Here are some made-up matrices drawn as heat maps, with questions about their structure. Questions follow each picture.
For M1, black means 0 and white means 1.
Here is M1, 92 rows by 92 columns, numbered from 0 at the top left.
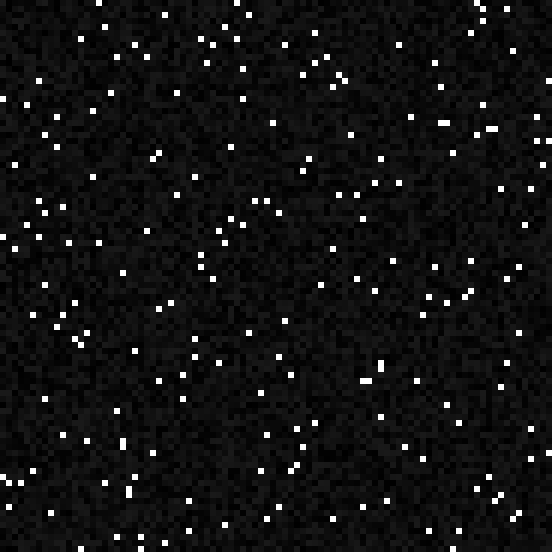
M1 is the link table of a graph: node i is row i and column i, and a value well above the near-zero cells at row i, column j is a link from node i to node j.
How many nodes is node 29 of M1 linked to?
2
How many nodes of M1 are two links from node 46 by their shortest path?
4
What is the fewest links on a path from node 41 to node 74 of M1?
5
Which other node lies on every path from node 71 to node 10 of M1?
node 88
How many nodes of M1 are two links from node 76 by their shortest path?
3
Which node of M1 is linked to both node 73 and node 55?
node 14
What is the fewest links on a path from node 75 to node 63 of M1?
3
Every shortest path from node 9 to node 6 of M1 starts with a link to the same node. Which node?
node 19
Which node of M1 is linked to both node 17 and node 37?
node 4
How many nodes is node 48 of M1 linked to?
2
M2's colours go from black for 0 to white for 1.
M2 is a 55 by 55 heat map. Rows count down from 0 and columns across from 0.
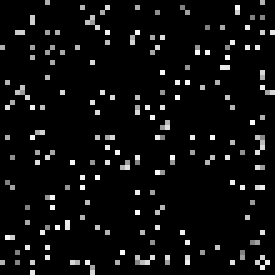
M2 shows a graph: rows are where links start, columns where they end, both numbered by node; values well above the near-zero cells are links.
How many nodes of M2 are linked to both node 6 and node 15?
2
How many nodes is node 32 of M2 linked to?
8
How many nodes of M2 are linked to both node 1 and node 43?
1
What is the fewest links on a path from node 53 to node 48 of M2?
3
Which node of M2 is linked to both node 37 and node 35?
node 16
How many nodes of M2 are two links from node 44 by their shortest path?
5
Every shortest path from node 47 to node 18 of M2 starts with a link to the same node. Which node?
node 2
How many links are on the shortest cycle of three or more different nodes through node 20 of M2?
6
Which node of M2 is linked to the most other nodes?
node 52
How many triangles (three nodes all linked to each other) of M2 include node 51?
5
